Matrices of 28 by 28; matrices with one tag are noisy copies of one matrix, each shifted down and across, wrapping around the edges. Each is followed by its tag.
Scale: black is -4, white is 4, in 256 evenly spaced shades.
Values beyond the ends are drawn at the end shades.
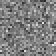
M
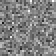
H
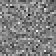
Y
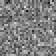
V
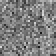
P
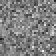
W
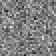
H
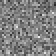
V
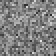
W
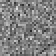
V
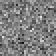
M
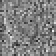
P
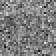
W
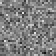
M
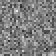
V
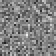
H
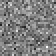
V
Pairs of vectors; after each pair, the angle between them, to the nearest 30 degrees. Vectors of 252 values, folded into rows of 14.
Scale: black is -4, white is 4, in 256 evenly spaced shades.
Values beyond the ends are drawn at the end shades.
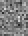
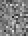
90 degrees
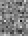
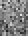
60 degrees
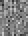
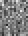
150 degrees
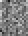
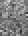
120 degrees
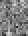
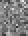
30 degrees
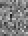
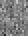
60 degrees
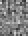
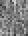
90 degrees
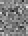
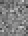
150 degrees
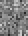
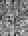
90 degrees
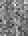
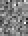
60 degrees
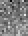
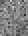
150 degrees
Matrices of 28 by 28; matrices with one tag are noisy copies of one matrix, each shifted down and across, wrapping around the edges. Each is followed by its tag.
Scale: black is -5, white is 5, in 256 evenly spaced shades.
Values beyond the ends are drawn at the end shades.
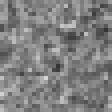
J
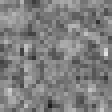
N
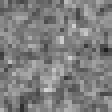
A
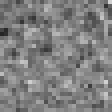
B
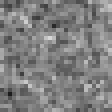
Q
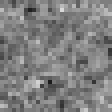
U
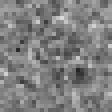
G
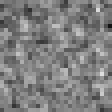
B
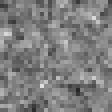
Q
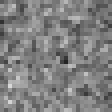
J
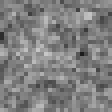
U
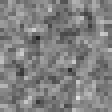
J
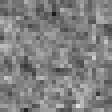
A
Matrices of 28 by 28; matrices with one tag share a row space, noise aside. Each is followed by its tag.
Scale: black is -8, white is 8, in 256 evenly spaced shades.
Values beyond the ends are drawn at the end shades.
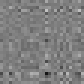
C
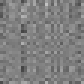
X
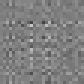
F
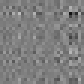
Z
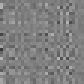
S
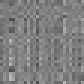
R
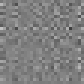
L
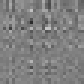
F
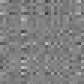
X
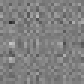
R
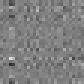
R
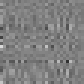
S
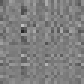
X
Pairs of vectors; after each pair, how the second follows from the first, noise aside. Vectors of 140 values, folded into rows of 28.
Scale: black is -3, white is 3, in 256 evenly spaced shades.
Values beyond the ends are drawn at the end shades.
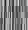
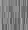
wrapped around, negated, shrunk.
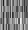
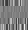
reversed, negated, partly zeroed.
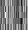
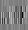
reversed, negated, partly zeroed.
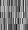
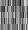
wrapped around.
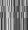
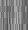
wrapped around, shrunk.
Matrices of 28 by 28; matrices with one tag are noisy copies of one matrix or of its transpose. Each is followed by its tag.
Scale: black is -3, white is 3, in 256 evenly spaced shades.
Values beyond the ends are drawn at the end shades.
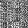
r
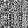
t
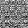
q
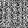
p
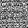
p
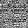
t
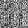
t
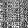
r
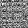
p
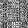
r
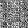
r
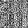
t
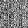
t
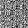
q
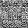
r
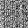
q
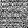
p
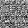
q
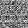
q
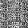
r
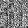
t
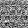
q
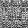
r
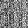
t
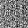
q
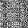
r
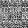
r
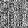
t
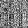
t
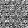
q
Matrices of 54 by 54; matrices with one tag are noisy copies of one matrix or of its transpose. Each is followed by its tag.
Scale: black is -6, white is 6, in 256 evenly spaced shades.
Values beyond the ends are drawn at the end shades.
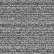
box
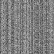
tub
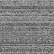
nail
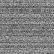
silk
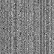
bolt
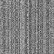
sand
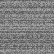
tub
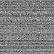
bolt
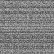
tub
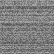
nail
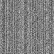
box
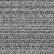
tub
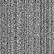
bolt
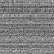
silk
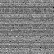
silk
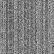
silk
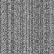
tub
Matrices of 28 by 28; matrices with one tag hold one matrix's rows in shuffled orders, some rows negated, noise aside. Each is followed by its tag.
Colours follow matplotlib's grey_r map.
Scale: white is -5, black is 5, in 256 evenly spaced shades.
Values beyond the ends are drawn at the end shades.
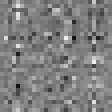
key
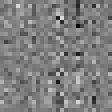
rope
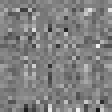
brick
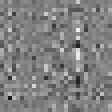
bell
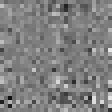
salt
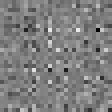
brick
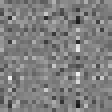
bell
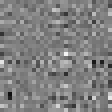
salt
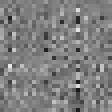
bell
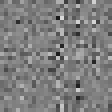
rope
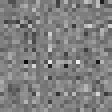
brick
